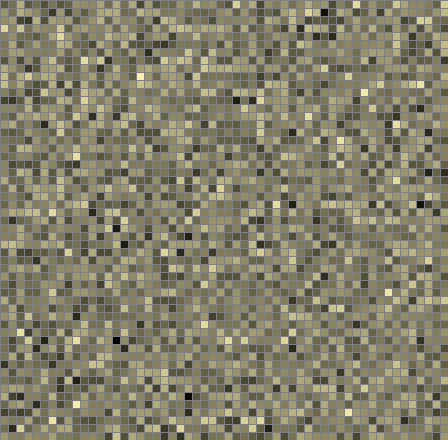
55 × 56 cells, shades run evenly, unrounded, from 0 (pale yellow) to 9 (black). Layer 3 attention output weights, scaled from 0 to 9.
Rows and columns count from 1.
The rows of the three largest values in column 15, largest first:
43, 29, 15
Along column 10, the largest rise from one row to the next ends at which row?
21
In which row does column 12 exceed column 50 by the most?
6
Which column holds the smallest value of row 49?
46
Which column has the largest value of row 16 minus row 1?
30
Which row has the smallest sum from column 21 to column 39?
9
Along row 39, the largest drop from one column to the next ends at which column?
42
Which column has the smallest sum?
50
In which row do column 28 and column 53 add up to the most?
26
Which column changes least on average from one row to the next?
48
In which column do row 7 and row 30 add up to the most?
19
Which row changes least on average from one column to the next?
40
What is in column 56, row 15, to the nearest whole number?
4
